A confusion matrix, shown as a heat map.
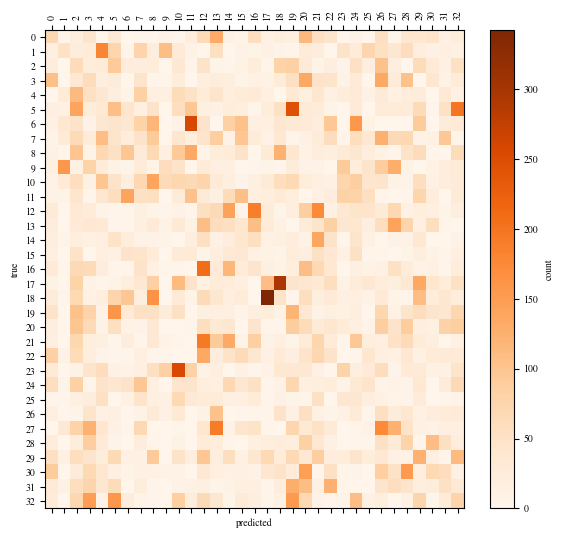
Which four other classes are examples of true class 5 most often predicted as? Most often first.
19, 32, 2, 11
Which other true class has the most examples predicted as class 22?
31
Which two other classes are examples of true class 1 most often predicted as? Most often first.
4, 9
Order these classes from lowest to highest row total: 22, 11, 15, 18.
15, 22, 11, 18
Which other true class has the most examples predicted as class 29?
17
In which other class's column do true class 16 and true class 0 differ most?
12
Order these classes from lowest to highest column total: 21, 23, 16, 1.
1, 23, 16, 21
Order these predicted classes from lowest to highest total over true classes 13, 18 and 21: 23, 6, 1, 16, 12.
1, 23, 6, 16, 12
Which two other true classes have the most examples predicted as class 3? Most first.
32, 27
